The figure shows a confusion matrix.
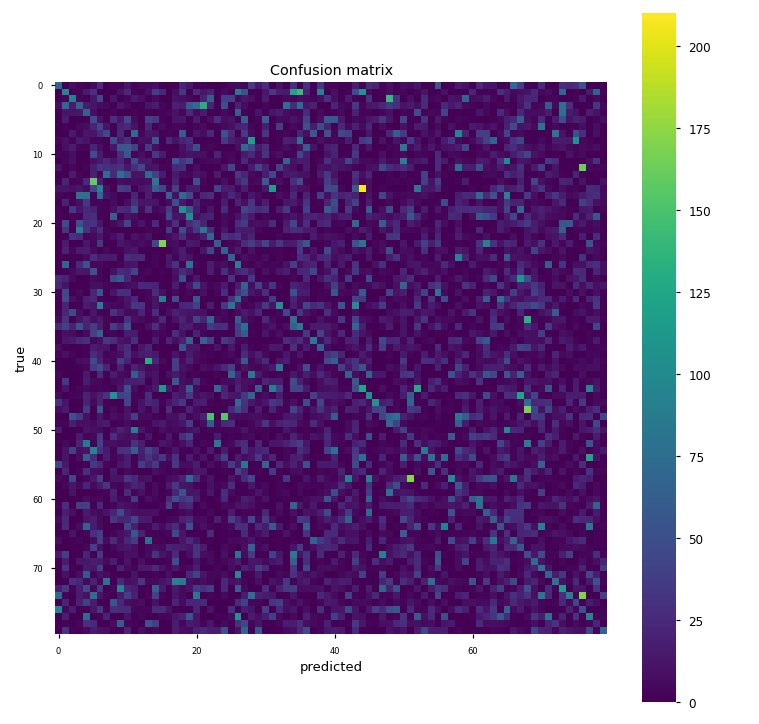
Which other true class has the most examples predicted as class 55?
30
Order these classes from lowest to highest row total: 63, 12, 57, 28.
28, 63, 12, 57
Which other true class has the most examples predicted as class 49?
48
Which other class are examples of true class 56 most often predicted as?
54
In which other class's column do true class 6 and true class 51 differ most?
70
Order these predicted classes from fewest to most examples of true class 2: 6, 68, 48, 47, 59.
47, 68, 6, 59, 48
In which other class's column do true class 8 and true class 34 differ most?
68
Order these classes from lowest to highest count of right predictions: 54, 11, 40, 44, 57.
11, 40, 54, 57, 44
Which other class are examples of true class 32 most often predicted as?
43
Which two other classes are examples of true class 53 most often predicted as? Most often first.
5, 40
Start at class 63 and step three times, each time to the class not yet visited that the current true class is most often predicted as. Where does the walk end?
67
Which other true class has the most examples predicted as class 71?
77
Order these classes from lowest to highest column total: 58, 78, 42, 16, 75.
16, 75, 42, 78, 58
